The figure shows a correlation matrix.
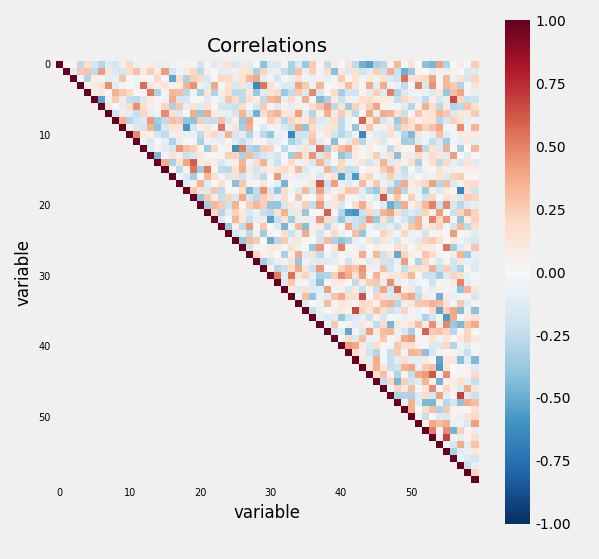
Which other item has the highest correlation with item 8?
43
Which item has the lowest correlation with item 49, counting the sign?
1
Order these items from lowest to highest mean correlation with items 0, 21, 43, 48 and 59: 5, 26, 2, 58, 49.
5, 2, 49, 26, 58
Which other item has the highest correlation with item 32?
48
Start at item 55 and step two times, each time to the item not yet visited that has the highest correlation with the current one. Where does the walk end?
44
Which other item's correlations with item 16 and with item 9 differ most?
2
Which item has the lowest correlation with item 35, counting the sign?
54
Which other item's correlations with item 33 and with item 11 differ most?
10
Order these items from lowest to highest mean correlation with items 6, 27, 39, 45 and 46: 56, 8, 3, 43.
56, 3, 8, 43
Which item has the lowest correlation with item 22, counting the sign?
30
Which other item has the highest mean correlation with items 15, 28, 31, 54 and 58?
21
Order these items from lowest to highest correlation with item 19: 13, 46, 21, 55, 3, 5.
13, 5, 55, 21, 3, 46
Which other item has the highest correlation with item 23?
9
